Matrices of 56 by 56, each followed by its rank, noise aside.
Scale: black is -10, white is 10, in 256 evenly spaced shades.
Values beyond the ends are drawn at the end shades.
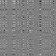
two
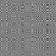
two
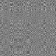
three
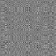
four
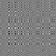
one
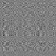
four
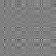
one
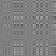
one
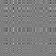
one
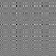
one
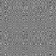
three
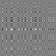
one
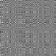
two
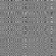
two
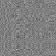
four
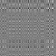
one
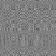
three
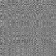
four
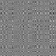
two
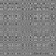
two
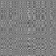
two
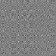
three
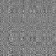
four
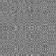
four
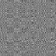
four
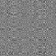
four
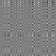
one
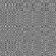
three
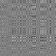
two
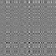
one
